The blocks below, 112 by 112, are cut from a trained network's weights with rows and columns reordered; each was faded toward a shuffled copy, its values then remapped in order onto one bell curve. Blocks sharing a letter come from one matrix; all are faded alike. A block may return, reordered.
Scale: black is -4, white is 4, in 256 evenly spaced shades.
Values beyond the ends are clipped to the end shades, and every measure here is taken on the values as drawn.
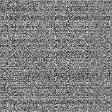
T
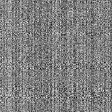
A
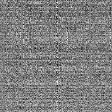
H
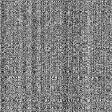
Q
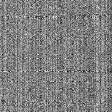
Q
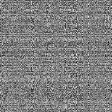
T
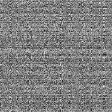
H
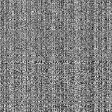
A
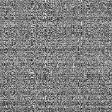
T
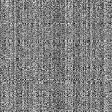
A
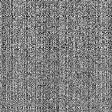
Q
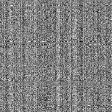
Q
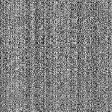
Q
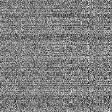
T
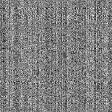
Q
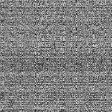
H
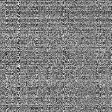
H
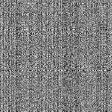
Q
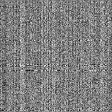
Q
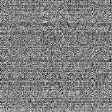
T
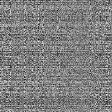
H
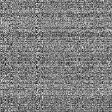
H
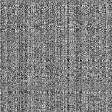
Q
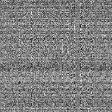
H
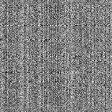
Q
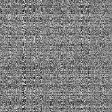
T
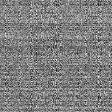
T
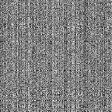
Q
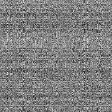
T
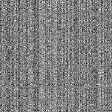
A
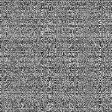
T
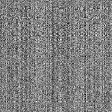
Q
